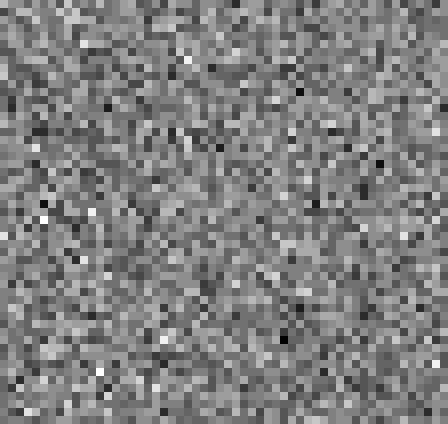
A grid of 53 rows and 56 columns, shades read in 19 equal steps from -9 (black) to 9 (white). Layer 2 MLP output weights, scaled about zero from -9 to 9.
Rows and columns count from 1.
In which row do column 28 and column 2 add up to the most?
5
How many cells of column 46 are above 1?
12
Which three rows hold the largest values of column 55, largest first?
46, 17, 28
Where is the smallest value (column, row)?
36, 43
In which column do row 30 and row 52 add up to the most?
4
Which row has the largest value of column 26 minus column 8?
52
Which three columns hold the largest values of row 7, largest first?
30, 23, 47
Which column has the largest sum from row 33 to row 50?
13
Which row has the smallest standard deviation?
20
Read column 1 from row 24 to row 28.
3 1 -1 -3 0
